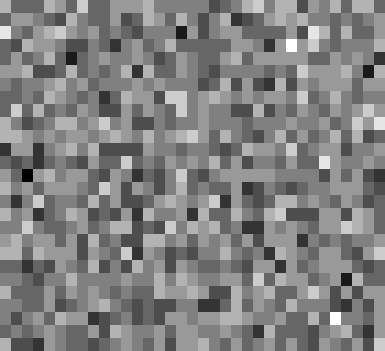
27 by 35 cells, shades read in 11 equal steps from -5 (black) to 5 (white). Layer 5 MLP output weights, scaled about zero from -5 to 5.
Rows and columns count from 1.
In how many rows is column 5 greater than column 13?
19
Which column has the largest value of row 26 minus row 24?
32
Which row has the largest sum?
11
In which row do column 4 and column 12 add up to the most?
20
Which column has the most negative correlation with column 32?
24
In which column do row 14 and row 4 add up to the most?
27
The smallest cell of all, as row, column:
14, 3
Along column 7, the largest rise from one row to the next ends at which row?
6
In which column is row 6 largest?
28
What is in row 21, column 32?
1
